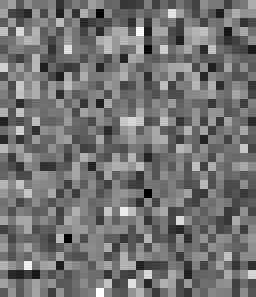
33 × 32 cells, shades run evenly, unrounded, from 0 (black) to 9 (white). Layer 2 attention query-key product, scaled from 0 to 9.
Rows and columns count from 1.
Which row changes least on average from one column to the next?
23
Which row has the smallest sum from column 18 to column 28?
30
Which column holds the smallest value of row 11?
8
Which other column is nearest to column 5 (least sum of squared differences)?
21
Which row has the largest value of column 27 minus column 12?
19
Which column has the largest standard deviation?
3
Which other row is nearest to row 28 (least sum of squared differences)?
13
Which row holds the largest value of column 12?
1
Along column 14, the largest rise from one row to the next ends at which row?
32
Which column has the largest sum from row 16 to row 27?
10
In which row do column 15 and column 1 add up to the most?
4
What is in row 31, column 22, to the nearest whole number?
6
